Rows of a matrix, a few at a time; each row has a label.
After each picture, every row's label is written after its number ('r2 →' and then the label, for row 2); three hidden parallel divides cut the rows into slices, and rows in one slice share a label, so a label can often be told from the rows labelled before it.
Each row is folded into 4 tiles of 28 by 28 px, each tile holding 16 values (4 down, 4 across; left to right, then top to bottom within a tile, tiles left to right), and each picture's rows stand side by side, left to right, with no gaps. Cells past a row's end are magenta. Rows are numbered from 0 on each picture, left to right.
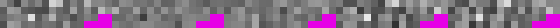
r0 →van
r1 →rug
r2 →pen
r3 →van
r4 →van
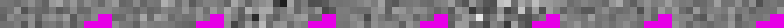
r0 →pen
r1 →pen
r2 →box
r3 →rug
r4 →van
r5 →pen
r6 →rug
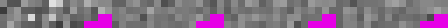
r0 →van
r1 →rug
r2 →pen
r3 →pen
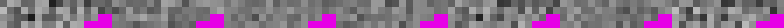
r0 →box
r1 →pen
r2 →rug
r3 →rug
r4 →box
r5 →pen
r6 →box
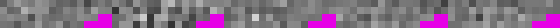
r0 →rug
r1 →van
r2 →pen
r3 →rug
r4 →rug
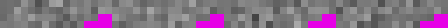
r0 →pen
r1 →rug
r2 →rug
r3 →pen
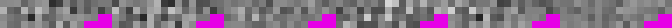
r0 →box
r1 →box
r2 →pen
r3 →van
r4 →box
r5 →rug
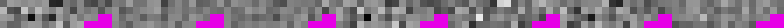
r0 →box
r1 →rug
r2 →rug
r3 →box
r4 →van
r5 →box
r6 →pen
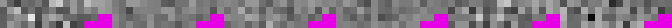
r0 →van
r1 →rug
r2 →pen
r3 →rug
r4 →van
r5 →box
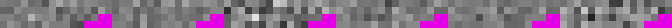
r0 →pen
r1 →pen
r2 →van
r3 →rug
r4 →rug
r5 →box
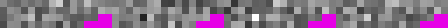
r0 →van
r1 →box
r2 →van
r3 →van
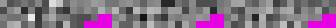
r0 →van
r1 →box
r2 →box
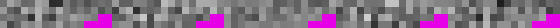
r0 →box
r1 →van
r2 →rug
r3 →van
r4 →box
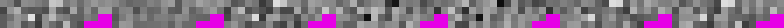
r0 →van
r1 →pen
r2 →van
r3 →box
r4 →box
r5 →van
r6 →van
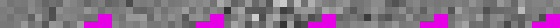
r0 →rug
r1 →pen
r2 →van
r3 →rug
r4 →pen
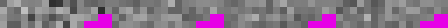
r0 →box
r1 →pen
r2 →pen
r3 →pen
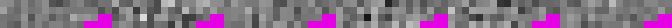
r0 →rug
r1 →van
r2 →rug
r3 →box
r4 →box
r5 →pen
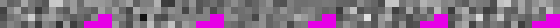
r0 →van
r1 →box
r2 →rug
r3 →van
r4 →van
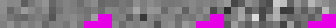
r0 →rug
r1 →rug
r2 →van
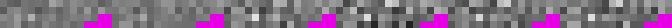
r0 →pen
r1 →pen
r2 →van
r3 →van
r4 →van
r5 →van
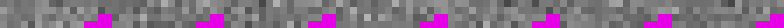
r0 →rug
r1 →pen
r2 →pen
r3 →pen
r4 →rug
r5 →pen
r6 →rug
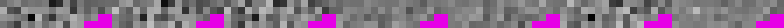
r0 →box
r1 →box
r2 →box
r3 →rug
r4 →pen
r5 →box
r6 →rug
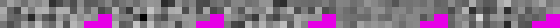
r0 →box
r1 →box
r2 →box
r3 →rug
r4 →van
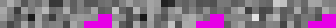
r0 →box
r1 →box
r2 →van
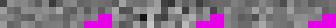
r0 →rug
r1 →box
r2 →rug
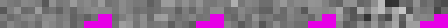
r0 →pen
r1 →pen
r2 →pen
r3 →box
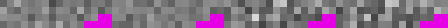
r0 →rug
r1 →rug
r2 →van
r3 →van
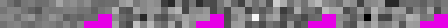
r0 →pen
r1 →box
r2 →van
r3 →box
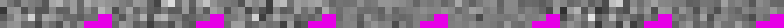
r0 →van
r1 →van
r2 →van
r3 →pen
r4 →rug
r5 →van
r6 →pen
